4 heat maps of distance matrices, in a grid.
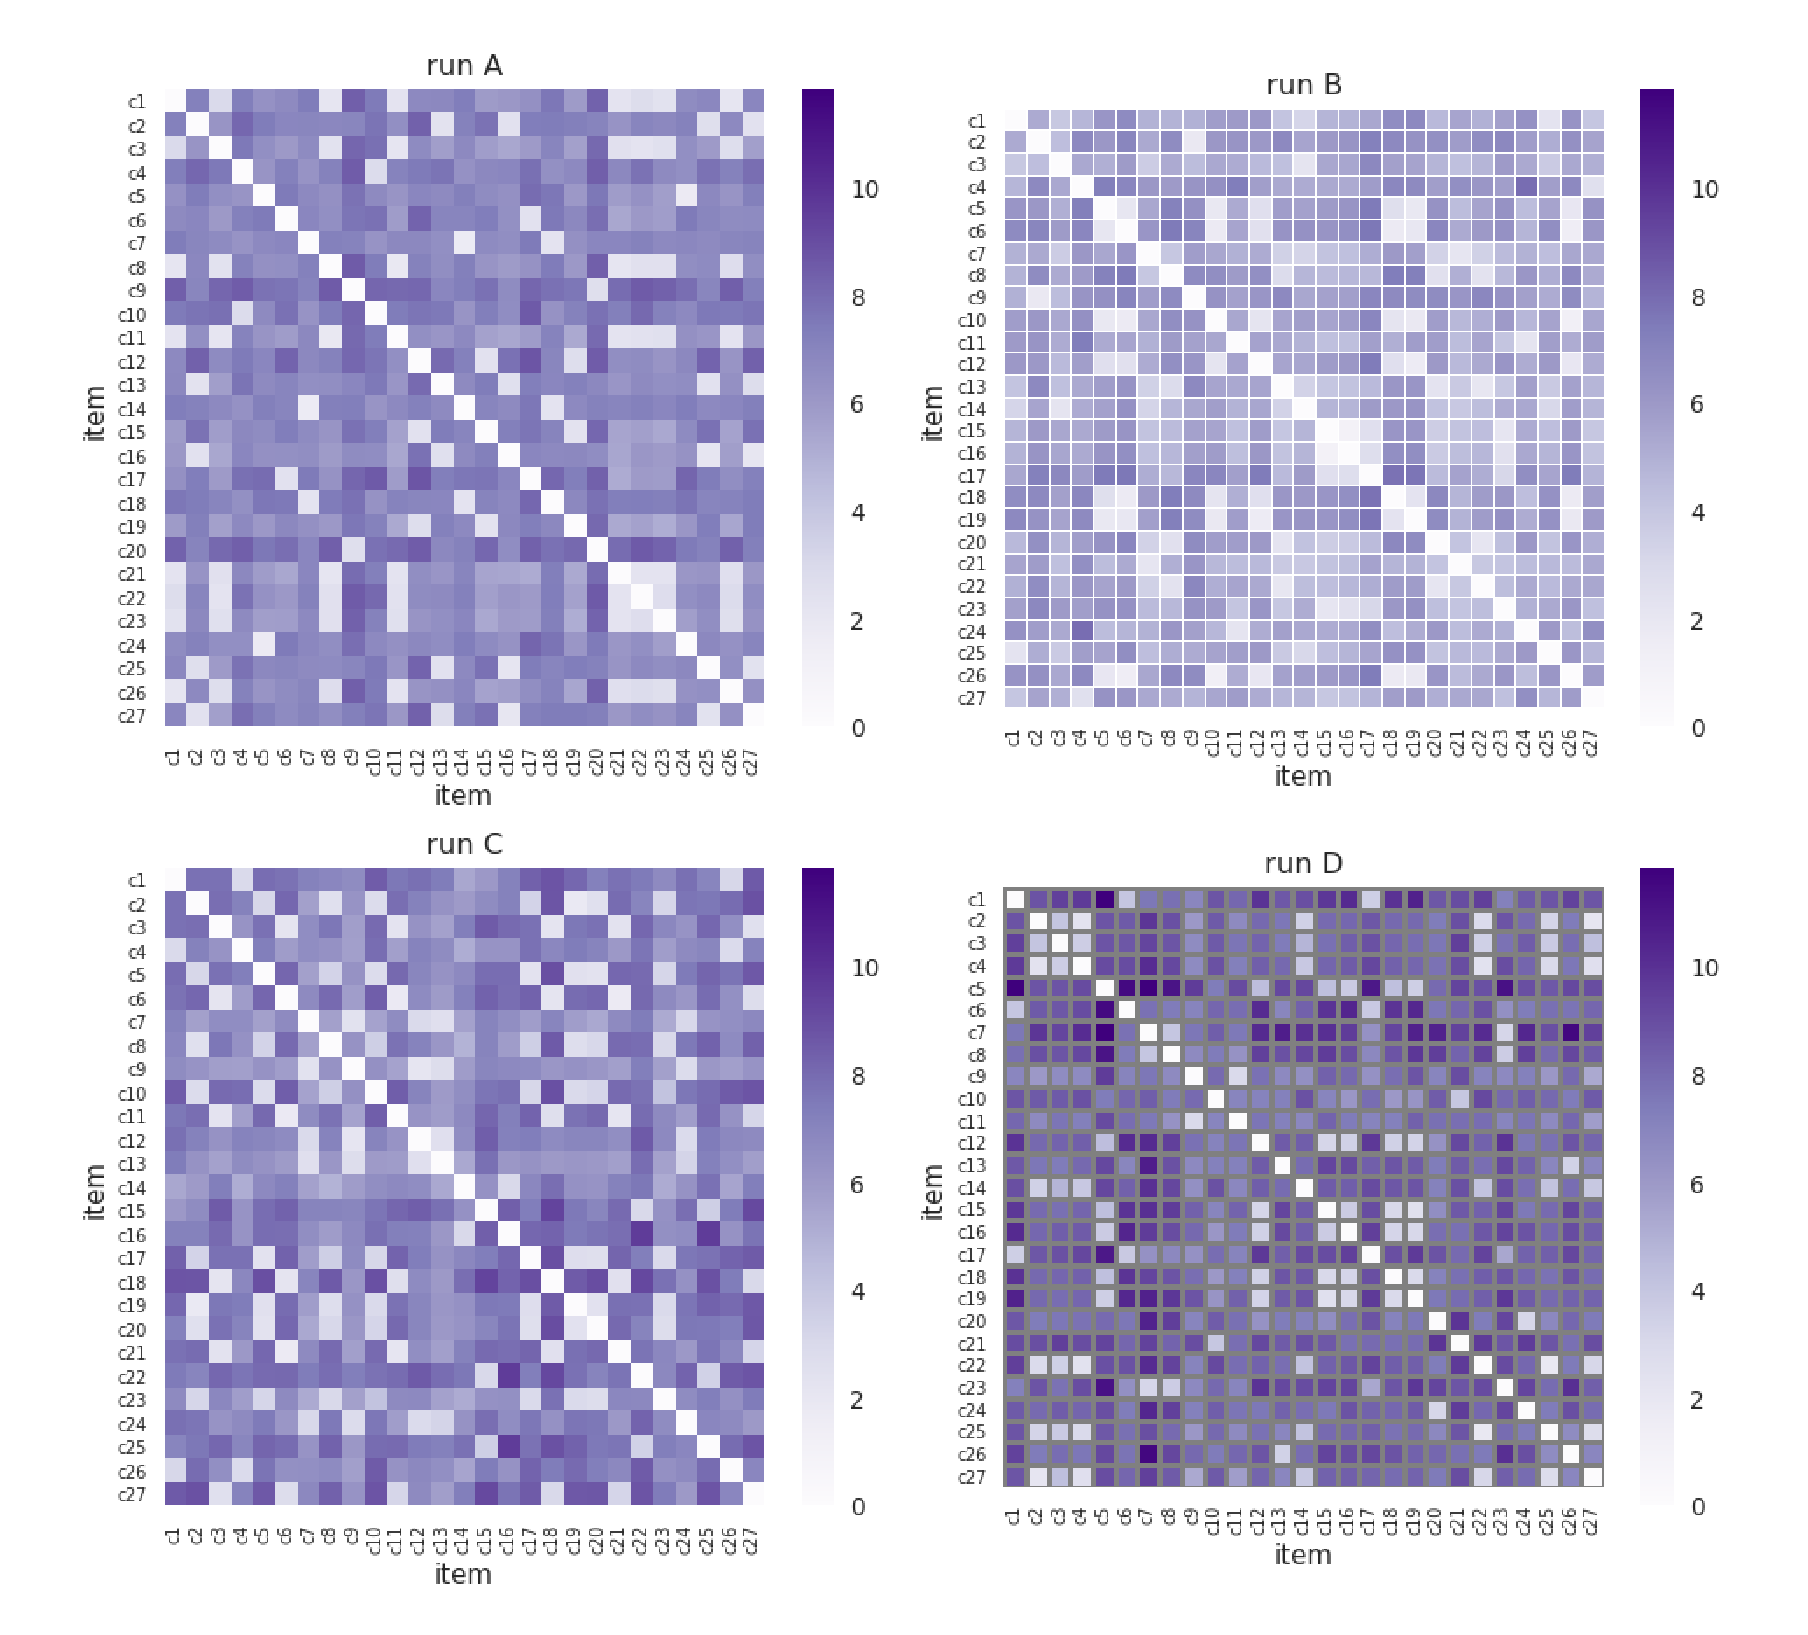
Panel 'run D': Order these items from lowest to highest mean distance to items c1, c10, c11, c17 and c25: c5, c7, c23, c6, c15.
c6, c23, c7, c15, c5
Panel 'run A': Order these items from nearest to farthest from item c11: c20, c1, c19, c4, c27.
c1, c19, c27, c4, c20
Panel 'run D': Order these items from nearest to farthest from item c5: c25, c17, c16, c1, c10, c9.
c16, c10, c25, c9, c17, c1
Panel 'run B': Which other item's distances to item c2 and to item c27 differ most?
c4
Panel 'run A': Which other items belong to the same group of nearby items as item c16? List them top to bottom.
c2, c13, c25, c27
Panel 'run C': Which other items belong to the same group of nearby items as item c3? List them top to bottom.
c6, c11, c18, c21, c27
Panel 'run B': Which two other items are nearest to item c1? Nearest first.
c25, c14
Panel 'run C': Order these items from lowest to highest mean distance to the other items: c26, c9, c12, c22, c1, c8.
c9, c8, c12, c26, c1, c22
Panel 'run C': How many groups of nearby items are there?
6
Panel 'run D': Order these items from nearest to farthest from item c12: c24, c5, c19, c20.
c19, c5, c20, c24
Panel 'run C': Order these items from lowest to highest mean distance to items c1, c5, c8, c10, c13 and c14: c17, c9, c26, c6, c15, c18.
c17, c9, c26, c15, c6, c18
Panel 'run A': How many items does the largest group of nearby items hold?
8
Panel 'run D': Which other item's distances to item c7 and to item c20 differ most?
c24
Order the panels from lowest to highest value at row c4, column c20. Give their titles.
run B, run C, run D, run A
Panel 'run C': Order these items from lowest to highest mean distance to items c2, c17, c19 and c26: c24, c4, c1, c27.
c4, c1, c24, c27
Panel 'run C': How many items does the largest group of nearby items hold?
8
